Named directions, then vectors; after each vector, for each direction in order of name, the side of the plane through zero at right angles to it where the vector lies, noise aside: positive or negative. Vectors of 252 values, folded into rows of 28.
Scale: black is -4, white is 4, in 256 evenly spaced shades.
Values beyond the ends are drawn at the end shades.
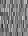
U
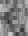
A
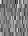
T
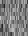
negative, positive, positive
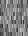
negative, negative, positive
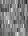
negative, negative, negative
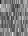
positive, negative, positive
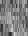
negative, positive, positive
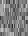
positive, negative, negative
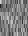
negative, positive, negative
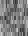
positive, positive, negative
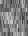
negative, positive, negative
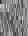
positive, negative, positive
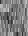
positive, negative, positive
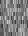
negative, negative, positive
